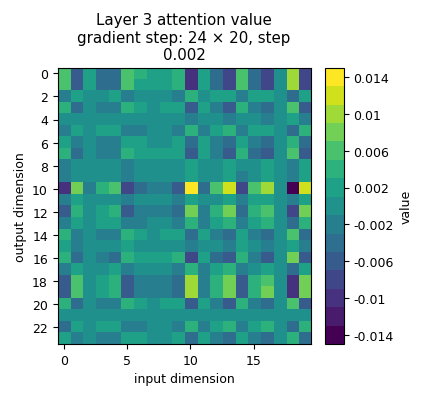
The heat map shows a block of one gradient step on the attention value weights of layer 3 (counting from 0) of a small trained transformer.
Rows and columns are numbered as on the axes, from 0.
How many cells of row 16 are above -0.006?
16
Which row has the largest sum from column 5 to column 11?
0
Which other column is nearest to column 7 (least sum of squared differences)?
8
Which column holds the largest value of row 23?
18
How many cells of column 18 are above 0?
11
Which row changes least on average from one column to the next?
21
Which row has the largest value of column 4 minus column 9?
10
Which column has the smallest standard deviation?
17
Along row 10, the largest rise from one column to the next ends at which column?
19
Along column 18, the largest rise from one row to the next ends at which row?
20
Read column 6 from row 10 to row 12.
-0.004 0 -0.002
